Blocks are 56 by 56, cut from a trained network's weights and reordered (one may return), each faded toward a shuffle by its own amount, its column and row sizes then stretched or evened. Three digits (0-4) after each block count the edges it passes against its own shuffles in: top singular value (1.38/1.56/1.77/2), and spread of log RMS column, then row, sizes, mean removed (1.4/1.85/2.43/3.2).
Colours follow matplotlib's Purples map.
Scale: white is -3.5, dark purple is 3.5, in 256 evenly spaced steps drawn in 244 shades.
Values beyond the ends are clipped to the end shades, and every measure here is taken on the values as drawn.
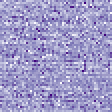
1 0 1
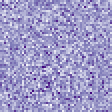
2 0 0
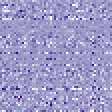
0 2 4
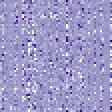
0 4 0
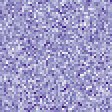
0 1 0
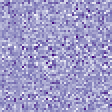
3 2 2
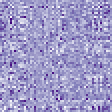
4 3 2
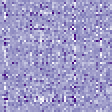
2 3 2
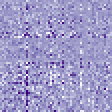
2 3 3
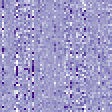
3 4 1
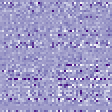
3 2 4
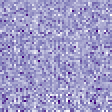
1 0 2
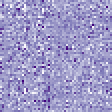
0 3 1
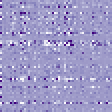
2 3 4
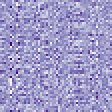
4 3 0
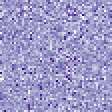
2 2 1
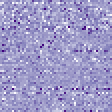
0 0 3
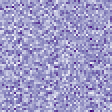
3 2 1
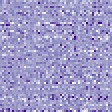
0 2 4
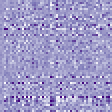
4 2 4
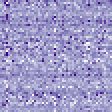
1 1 2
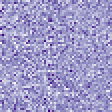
0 2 0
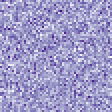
1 0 0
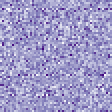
1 0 2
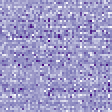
2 1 3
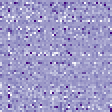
0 2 3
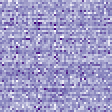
3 2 0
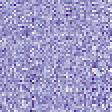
3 2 0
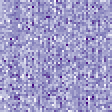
2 1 1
